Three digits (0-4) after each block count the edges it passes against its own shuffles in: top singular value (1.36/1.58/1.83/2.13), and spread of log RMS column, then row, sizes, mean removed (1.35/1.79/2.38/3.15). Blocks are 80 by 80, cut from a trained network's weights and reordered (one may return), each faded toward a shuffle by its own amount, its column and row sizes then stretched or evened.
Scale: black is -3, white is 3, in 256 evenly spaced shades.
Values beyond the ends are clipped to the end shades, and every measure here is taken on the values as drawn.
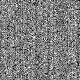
1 0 0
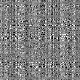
4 2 4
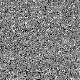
0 1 2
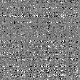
0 3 4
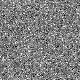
0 0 0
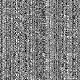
4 3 0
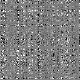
1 4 4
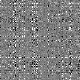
3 4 3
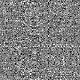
2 2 0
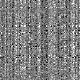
4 3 3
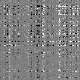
4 4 4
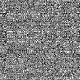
3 1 1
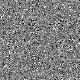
0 2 1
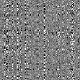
3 4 2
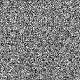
2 0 0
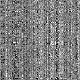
4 3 2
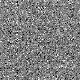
0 2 0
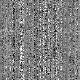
2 4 1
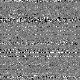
1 1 4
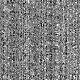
3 2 1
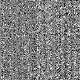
1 3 1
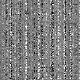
4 4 2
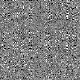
3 3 2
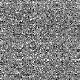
2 2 0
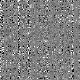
0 4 3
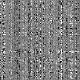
3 4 3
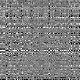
4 2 4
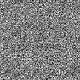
3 1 0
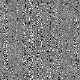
0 4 1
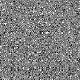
2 2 2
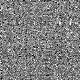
1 1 0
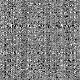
2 2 3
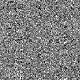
2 2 0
